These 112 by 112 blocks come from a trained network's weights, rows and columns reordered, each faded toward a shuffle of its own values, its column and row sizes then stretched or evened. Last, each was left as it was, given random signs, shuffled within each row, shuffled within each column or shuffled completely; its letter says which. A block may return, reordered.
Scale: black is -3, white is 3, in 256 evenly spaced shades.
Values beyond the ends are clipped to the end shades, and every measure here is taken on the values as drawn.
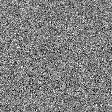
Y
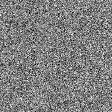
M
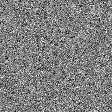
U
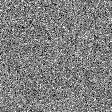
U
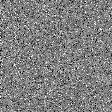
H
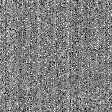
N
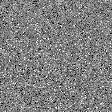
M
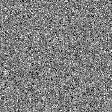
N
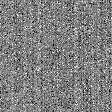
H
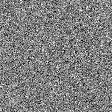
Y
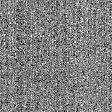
N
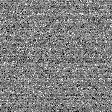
Y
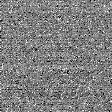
N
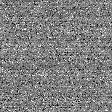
Y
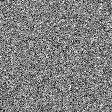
U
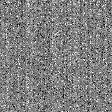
N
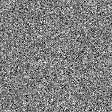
M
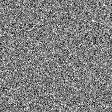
Y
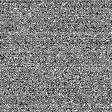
Y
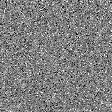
Y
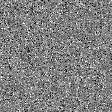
M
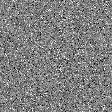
H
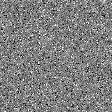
H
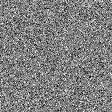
U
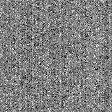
N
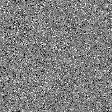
H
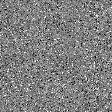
H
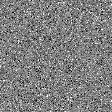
M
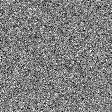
U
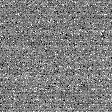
Y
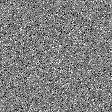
U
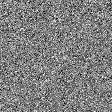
Y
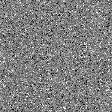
M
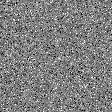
U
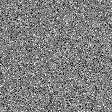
U
